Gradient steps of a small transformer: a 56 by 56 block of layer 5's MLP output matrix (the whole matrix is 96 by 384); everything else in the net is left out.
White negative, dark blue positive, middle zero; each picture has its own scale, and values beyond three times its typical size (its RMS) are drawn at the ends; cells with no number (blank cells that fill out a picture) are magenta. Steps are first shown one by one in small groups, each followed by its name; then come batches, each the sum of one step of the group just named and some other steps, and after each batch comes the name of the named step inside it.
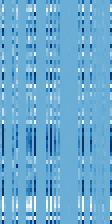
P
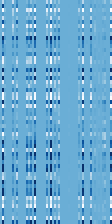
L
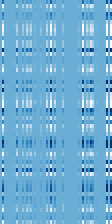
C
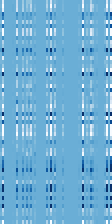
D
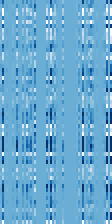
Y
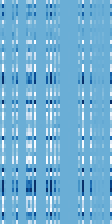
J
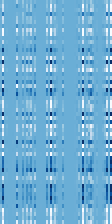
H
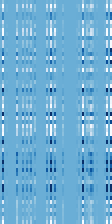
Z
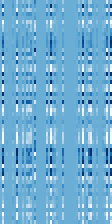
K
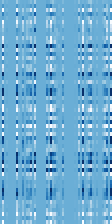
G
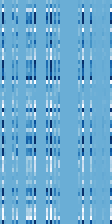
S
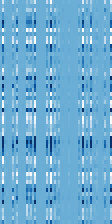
S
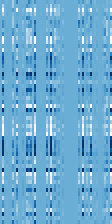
G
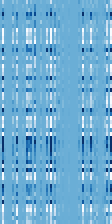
C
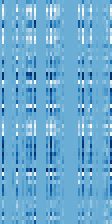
G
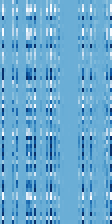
L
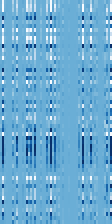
Y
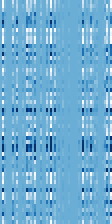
C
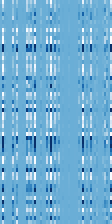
J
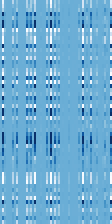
S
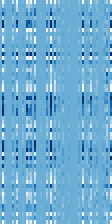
K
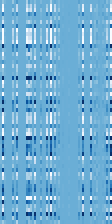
J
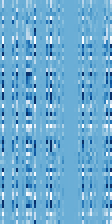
G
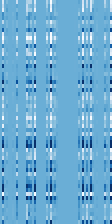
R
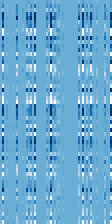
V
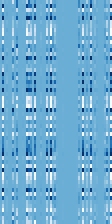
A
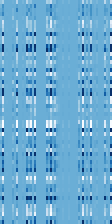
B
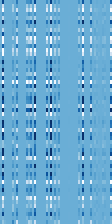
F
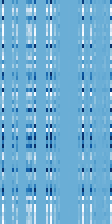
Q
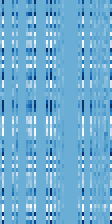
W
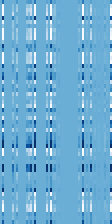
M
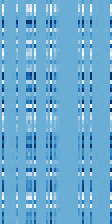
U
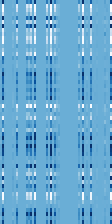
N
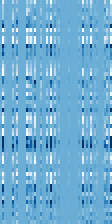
R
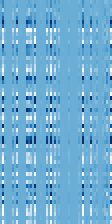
Q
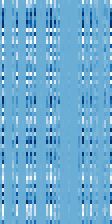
B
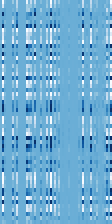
W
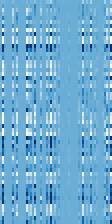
B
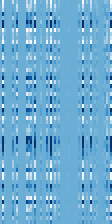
U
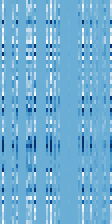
Q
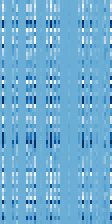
U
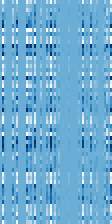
B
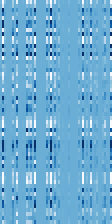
B
